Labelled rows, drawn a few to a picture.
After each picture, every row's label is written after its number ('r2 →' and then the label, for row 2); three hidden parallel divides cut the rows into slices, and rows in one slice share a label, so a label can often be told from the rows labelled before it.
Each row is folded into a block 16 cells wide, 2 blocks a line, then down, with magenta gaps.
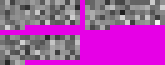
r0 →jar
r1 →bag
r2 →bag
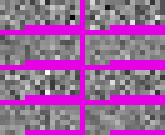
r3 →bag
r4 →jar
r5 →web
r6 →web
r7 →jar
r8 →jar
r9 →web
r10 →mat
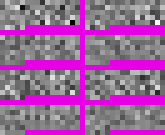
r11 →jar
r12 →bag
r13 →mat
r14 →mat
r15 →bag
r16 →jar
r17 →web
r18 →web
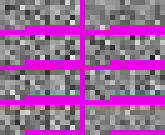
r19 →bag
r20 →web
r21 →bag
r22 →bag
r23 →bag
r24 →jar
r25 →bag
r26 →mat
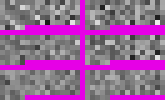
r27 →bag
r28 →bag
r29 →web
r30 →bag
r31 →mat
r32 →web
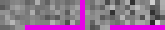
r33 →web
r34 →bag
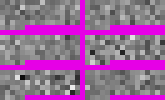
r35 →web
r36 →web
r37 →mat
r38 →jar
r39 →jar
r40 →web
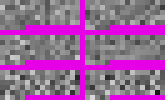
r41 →web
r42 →mat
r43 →web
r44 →mat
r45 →jar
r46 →jar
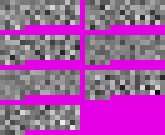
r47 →bag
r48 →bag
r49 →jar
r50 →web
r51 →web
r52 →jar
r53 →bag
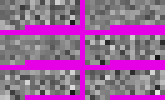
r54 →jar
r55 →mat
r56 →mat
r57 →jar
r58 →jar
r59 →bag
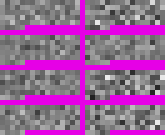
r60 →web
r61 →bag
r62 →web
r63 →web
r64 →mat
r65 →bag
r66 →web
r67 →jar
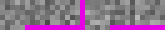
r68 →web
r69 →web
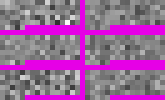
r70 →jar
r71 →mat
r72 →mat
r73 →mat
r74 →bag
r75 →mat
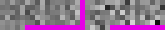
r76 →web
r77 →jar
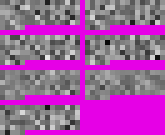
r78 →bag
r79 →bag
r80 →jar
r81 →jar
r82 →mat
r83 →web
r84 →bag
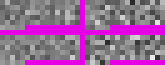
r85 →mat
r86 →bag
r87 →web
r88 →jar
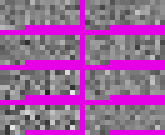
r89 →mat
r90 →web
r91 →mat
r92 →mat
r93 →bag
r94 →mat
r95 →bag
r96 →web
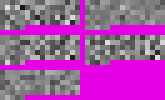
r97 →jar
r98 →mat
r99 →jar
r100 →bag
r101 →mat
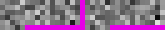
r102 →jar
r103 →bag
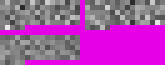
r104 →jar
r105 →bag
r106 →web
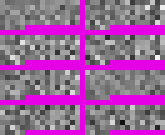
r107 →mat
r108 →bag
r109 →bag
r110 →bag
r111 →bag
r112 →web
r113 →bag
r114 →jar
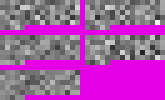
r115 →bag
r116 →bag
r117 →mat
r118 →bag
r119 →web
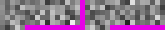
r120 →bag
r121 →jar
